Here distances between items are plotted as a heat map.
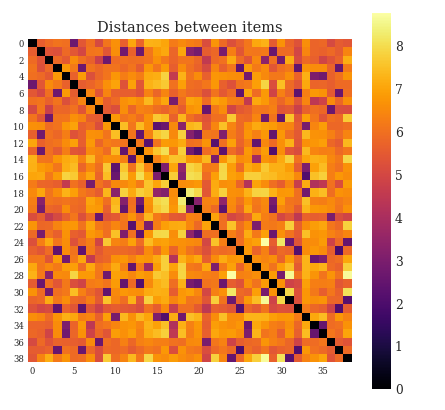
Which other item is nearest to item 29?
13
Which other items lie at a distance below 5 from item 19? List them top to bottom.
1, 11, 13, 20, 23, 29
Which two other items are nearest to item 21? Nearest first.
8, 36
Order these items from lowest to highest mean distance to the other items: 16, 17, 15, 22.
17, 22, 15, 16
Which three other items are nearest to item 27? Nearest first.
12, 22, 14
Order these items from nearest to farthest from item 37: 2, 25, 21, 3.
25, 3, 21, 2
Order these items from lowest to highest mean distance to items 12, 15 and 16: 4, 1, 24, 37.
37, 1, 24, 4
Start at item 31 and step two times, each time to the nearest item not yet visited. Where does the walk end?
24
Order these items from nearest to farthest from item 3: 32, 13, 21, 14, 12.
32, 21, 13, 12, 14
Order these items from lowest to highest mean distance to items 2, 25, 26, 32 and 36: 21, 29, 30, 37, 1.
37, 21, 30, 1, 29
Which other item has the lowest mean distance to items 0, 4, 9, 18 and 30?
2
